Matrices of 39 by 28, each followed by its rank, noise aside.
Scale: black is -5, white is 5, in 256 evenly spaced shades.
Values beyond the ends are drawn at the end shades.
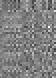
three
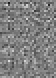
four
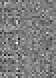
five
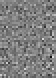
five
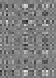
two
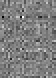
four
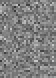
six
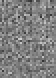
six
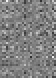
three
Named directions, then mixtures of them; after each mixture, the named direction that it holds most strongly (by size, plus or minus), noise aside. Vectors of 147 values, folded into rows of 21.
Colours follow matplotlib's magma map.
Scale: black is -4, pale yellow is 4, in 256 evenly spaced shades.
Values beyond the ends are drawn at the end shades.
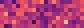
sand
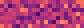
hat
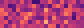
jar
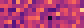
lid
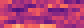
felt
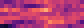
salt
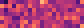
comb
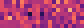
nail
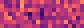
nail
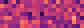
nail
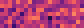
lid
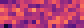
sand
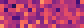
comb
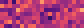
lid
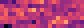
sand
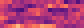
felt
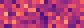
sand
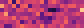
sand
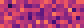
hat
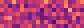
hat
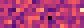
lid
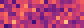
sand
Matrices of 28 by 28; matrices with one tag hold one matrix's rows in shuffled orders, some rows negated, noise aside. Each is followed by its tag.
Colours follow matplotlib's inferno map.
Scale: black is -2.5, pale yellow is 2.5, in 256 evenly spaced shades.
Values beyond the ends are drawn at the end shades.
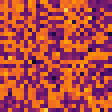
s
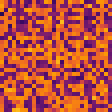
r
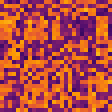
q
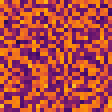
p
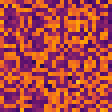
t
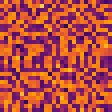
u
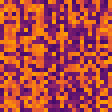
t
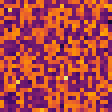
t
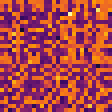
u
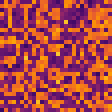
s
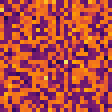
p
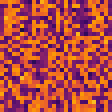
p
